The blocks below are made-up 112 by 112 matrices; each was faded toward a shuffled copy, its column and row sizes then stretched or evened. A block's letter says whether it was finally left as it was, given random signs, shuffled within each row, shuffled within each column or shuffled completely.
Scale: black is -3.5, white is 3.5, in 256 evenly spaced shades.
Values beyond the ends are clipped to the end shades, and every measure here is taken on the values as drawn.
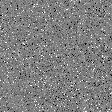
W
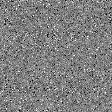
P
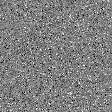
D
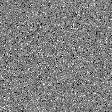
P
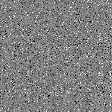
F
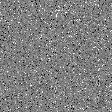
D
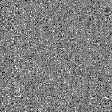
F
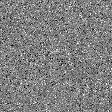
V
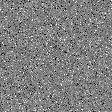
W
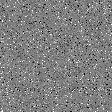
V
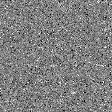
P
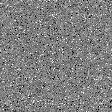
V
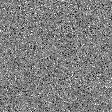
V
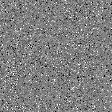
P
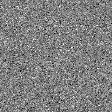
P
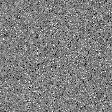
D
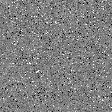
P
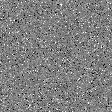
W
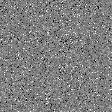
P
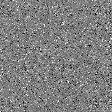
P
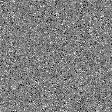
D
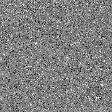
P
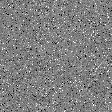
D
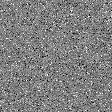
V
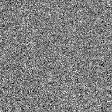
F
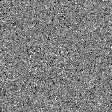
D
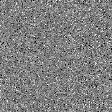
F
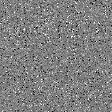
F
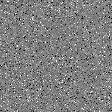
D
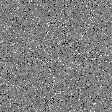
V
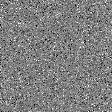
P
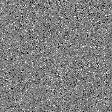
D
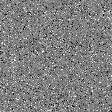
V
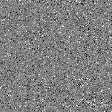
F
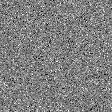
V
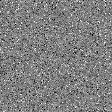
D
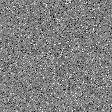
W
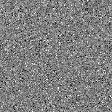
F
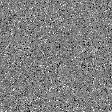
P
